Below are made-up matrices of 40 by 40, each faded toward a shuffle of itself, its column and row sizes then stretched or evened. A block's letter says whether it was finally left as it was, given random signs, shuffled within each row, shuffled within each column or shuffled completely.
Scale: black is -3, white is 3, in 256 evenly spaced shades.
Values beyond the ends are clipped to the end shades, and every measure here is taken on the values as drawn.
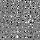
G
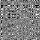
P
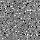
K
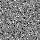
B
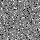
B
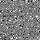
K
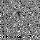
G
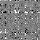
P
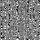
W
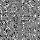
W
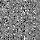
W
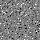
B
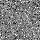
B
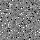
B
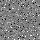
B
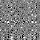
P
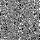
W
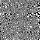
G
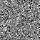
W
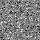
B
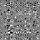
P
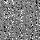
W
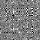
P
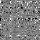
G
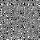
G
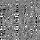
P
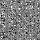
W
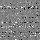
K
